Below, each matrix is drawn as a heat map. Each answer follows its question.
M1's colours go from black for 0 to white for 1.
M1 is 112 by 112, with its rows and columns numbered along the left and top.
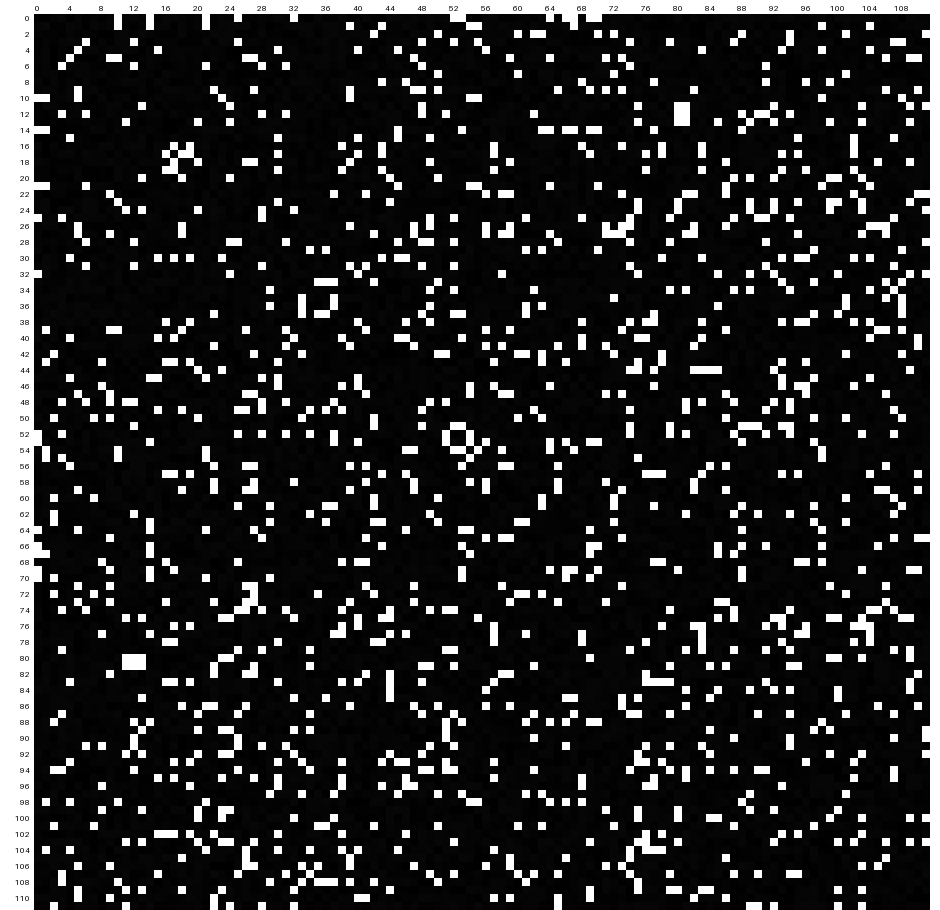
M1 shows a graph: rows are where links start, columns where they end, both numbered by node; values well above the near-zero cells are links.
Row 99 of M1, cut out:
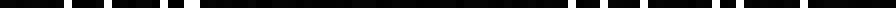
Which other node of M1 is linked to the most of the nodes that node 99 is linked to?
node 103
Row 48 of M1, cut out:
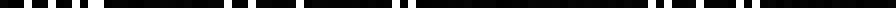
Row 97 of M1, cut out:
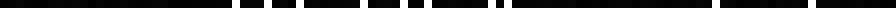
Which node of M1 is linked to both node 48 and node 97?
node 37
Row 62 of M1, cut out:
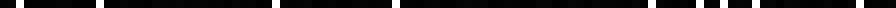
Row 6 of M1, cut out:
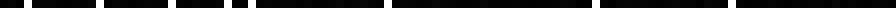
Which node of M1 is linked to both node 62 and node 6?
node 12
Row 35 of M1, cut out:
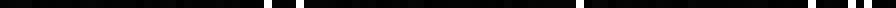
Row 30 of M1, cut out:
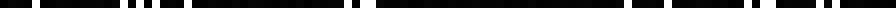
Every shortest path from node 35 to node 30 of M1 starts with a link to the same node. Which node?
node 33
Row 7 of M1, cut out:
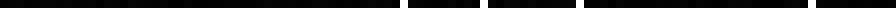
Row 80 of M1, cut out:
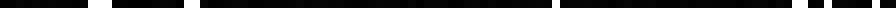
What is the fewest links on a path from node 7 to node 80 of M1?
4
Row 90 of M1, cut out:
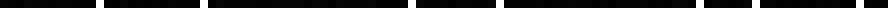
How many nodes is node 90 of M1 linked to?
8
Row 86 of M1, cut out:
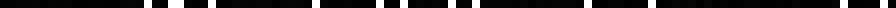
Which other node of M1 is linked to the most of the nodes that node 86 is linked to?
node 59
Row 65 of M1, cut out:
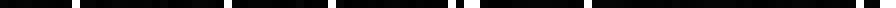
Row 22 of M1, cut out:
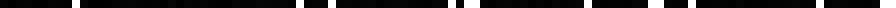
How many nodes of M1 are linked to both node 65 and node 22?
8
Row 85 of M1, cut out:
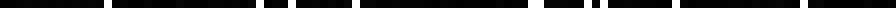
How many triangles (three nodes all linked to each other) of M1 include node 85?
7
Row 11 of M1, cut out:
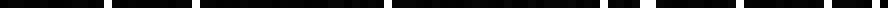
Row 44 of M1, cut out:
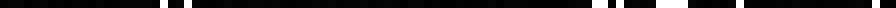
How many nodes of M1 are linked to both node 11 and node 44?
3
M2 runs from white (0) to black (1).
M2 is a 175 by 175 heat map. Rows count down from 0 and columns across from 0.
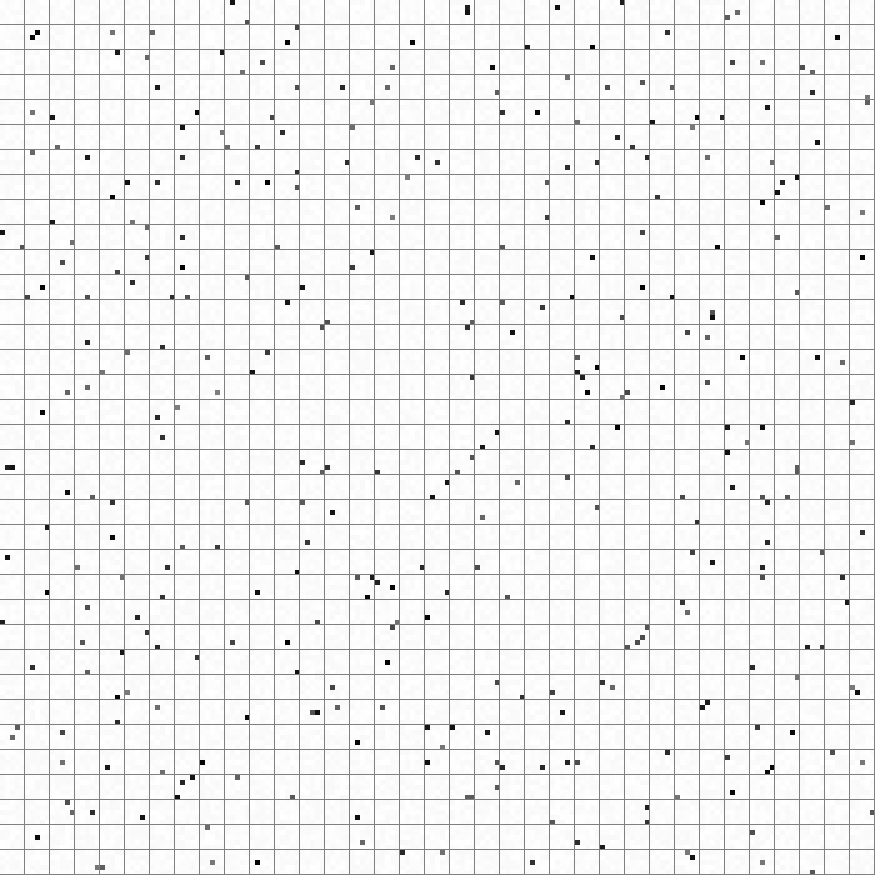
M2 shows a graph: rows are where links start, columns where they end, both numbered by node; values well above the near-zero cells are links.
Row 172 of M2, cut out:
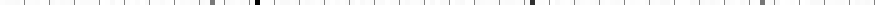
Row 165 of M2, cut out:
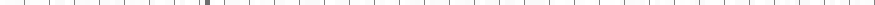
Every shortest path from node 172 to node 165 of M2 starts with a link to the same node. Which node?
node 152
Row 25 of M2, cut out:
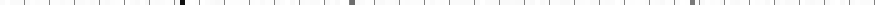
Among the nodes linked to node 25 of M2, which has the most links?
node 36
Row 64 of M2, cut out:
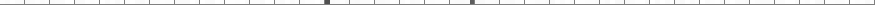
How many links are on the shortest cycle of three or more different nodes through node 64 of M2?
5
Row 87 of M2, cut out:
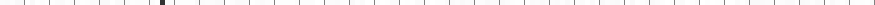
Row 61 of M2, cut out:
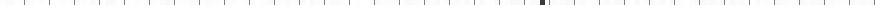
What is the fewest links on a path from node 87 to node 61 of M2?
5
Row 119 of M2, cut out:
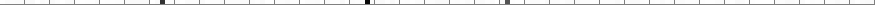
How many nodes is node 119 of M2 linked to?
3
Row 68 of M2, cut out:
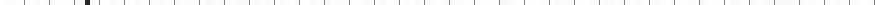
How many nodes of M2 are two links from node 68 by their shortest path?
5
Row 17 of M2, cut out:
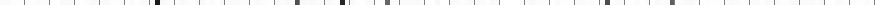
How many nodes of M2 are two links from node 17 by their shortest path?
9
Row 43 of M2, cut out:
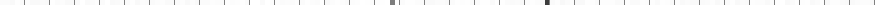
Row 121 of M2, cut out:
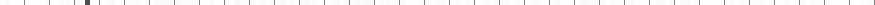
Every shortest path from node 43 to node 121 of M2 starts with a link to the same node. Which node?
node 109
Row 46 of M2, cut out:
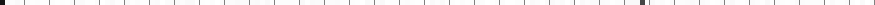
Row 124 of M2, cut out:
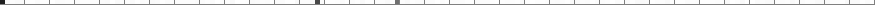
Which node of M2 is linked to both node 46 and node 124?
node 0
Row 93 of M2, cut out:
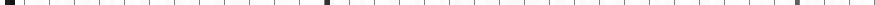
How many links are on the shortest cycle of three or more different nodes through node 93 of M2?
5
